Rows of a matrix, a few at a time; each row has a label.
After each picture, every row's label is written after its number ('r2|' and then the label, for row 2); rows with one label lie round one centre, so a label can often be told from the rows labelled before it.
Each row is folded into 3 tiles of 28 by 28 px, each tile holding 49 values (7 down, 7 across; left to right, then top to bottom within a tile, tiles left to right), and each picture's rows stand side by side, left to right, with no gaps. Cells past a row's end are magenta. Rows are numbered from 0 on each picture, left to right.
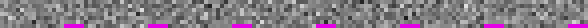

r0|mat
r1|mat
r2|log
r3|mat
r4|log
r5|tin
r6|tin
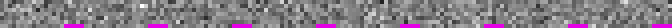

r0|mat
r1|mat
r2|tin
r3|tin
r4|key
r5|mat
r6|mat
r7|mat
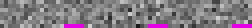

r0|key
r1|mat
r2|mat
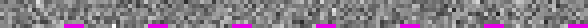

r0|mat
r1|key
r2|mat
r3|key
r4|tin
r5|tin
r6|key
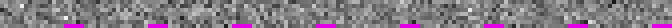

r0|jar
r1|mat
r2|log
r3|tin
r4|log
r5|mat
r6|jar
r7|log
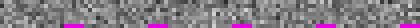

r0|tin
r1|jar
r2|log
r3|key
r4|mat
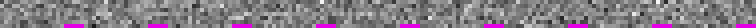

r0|mat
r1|jar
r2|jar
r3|key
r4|mat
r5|tin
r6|key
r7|key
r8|jar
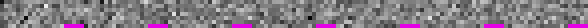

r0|key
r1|key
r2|log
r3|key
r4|mat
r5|jar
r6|tin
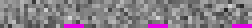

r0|jar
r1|jar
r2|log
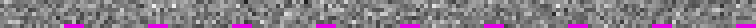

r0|key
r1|key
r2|jar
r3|key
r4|mat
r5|jar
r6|jar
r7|jar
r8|log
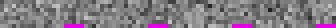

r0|mat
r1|jar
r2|log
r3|key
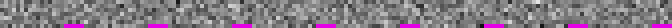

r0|jar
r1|log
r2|jar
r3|tin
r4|key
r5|tin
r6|tin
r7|jar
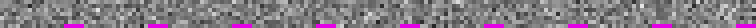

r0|tin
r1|key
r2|mat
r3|tin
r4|key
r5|mat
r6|mat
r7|tin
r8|mat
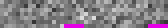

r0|log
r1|jar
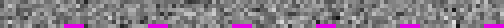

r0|key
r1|tin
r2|log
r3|jar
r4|tin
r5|tin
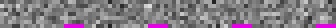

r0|jar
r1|log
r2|mat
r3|jar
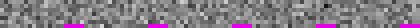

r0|tin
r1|mat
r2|key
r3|tin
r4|log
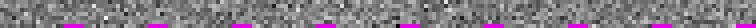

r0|jar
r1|log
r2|tin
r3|log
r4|tin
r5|tin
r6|key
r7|log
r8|mat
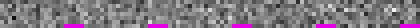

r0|log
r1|log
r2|log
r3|key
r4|jar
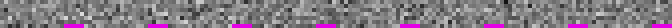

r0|jar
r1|key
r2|key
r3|jar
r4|mat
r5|tin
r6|key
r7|key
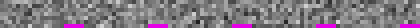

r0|key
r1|tin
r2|tin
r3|jar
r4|log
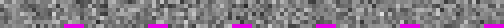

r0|jar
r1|tin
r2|mat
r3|tin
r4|log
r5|log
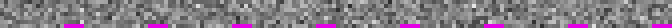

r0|log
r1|key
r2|log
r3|jar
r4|key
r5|tin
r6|tin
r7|mat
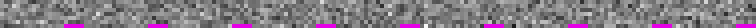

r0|jar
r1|mat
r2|key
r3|key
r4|jar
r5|mat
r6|jar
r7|jar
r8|mat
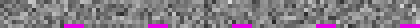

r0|tin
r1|jar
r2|tin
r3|key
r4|log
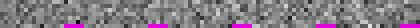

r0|key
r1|key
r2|tin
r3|log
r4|jar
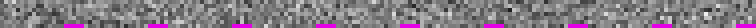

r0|key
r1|key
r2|log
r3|key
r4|mat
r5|jar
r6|jar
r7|log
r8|mat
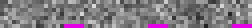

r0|tin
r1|key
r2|tin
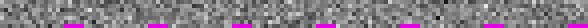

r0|jar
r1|log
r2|mat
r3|mat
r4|tin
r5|log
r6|key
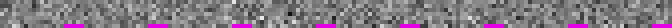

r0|mat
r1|tin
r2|mat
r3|jar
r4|tin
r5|tin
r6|log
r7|tin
